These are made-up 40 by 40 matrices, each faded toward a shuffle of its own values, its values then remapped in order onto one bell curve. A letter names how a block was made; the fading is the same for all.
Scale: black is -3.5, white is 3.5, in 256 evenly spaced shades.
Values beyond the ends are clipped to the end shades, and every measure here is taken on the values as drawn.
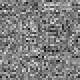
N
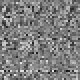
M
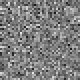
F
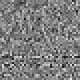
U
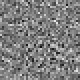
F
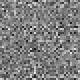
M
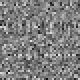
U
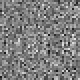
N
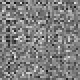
M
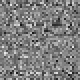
M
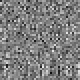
N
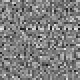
U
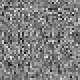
N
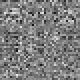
M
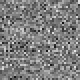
U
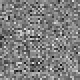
N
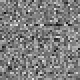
U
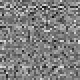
M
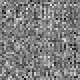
N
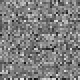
U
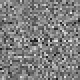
U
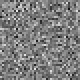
N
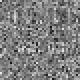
N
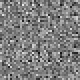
F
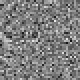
F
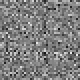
M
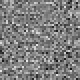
N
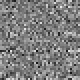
U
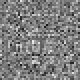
F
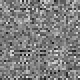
M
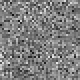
U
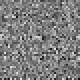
U
